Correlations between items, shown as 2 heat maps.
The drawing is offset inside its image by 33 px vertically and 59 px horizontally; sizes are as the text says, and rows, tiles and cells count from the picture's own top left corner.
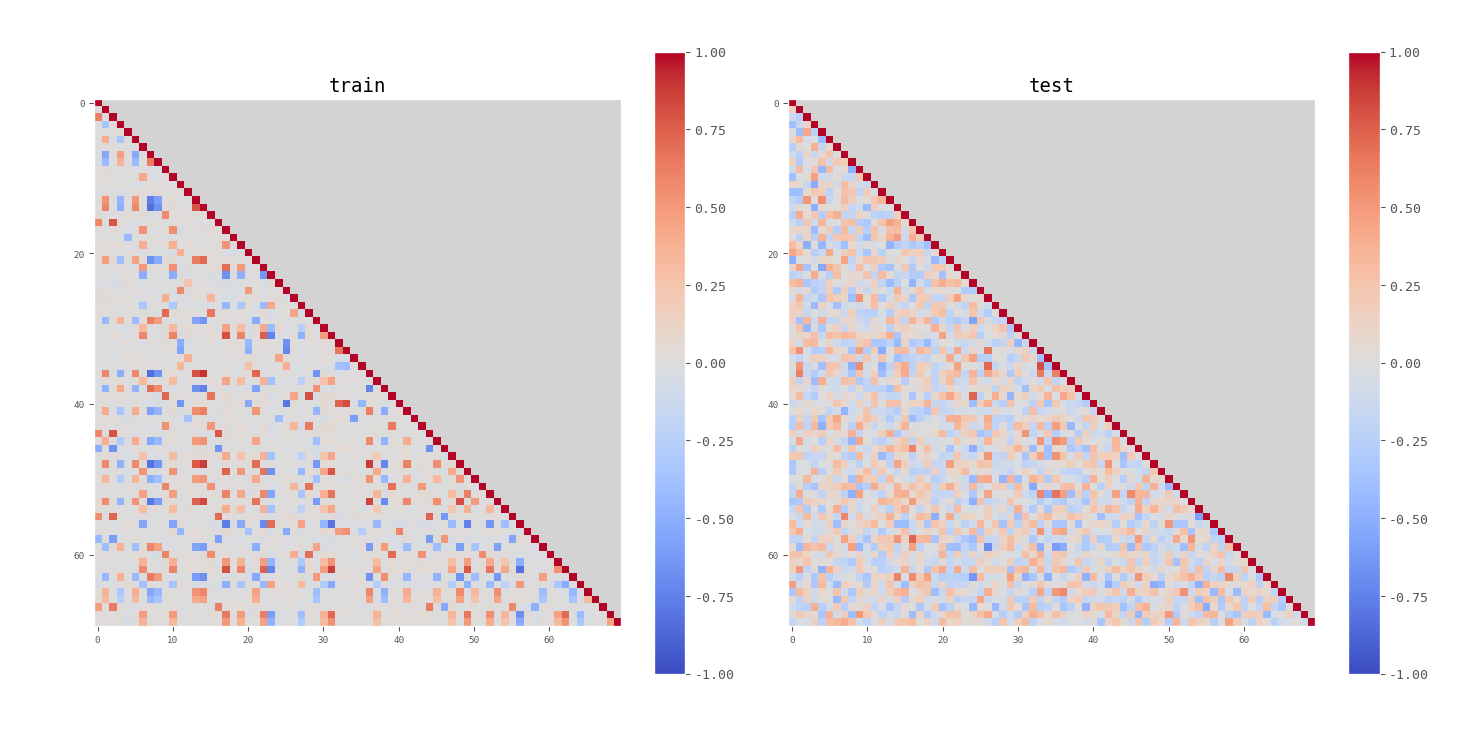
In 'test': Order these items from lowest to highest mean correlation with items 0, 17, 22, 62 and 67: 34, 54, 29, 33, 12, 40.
12, 34, 29, 40, 54, 33
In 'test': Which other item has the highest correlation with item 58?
16
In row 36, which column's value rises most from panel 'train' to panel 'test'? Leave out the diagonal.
38
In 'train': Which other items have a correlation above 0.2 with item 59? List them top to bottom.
3, 7, 8, 29, 38, 63
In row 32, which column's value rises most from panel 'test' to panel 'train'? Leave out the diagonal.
40
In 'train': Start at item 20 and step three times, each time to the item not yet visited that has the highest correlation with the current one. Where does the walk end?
35
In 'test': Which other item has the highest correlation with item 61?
32
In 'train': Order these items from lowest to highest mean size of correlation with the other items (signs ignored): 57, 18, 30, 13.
18, 57, 30, 13
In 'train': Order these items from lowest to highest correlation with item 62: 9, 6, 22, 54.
9, 54, 6, 22
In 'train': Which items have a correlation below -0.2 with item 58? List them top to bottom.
0, 2, 16, 44, 55, 67
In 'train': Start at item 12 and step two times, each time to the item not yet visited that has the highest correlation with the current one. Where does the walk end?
24
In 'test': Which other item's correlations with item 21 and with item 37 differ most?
0
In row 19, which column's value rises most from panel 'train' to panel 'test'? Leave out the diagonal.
56
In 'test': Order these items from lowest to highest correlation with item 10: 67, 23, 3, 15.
15, 67, 23, 3
